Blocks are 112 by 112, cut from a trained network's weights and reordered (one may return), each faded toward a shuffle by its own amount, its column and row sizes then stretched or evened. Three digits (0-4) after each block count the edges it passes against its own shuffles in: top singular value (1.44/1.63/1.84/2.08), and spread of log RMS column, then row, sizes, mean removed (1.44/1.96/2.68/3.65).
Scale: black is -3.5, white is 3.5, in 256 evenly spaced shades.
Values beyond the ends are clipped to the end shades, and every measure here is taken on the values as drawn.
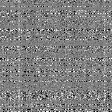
2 0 4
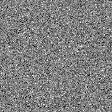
0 0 2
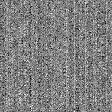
3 1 0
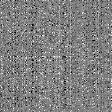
2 3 2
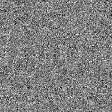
2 0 2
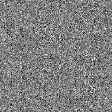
1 3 0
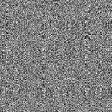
4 2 1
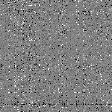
0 3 2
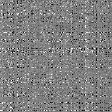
2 3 4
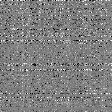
1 1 4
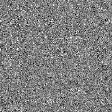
0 2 1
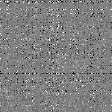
1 3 3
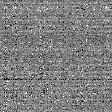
3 2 1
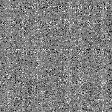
0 0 2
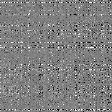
2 3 4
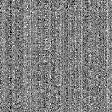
4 2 1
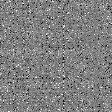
0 2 0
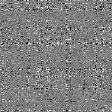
2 3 4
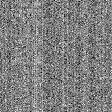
3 0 0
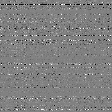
4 1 4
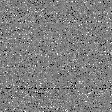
0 0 2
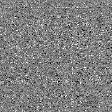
0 1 3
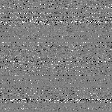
1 0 4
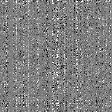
2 4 2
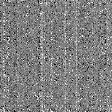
2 2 2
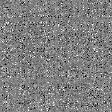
0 2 2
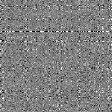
4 3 3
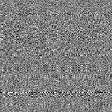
4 0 3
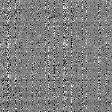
2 4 0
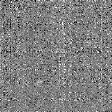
1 2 3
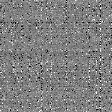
1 3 1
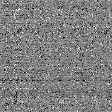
1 1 1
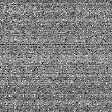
4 1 0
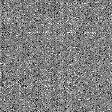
0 0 2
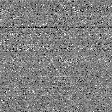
1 0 2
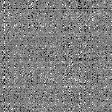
2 3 1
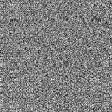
4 1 0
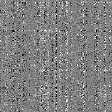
2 4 2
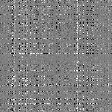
2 4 4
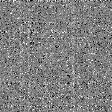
0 0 2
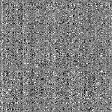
2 1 3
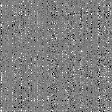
0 4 2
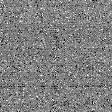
0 1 1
